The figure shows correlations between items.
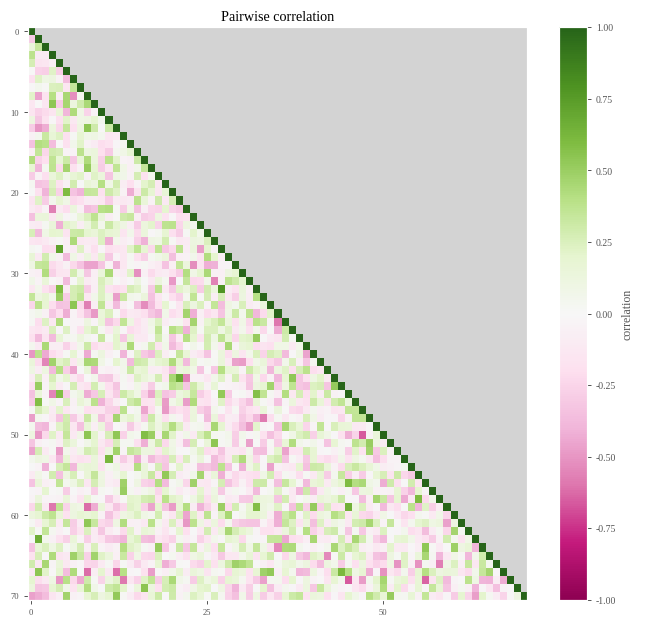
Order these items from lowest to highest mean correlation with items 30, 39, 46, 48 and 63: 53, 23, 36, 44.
36, 44, 53, 23
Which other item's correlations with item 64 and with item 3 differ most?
45
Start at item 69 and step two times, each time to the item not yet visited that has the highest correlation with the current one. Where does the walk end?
50
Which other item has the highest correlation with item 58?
55
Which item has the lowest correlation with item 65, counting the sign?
42
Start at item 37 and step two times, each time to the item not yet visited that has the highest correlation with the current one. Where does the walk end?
21
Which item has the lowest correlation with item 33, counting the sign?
48
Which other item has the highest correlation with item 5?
20
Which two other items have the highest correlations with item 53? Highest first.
11, 30
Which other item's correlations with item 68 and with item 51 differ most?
56
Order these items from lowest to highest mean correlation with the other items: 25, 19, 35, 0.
35, 0, 19, 25
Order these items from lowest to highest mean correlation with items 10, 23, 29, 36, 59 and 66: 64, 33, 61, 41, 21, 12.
12, 41, 61, 21, 33, 64
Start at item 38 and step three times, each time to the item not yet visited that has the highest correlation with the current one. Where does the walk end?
4
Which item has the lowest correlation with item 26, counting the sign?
31
